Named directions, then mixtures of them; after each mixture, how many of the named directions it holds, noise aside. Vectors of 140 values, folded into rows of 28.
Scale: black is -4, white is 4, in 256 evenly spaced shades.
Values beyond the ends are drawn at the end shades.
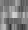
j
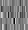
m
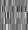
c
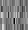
two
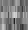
two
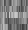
two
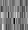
two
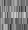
three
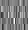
one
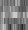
one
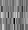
two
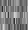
three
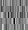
one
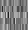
three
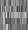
two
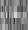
three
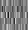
two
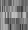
two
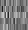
three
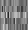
three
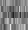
two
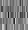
one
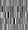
two
